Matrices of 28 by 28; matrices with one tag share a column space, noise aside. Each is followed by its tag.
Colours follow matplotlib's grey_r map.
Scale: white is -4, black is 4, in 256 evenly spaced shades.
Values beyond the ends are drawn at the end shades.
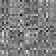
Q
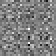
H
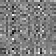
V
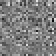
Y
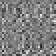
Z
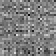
V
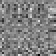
Z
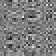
H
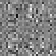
Z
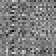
V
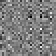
H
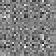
H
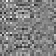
H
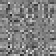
Z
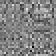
Z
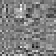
Z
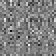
Y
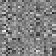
V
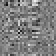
Y
